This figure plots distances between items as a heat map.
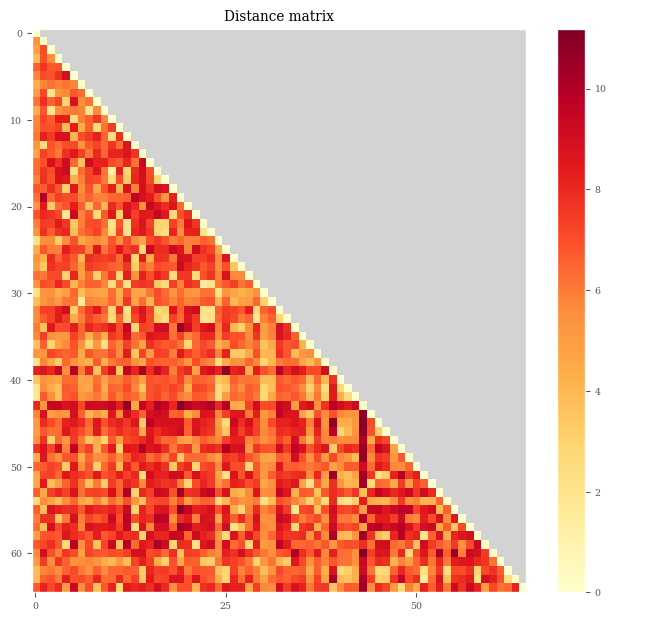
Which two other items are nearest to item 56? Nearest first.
3, 24
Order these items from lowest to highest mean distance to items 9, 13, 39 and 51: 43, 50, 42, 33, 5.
42, 50, 33, 5, 43
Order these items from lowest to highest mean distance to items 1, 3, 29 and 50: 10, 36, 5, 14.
36, 10, 5, 14
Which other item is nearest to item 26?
57
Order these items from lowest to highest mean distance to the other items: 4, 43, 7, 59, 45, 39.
7, 4, 59, 45, 39, 43
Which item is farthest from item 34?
19
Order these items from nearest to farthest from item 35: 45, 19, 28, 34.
28, 34, 19, 45
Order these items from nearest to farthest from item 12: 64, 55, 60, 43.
60, 64, 55, 43
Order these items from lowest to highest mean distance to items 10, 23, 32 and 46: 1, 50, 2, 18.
2, 1, 50, 18
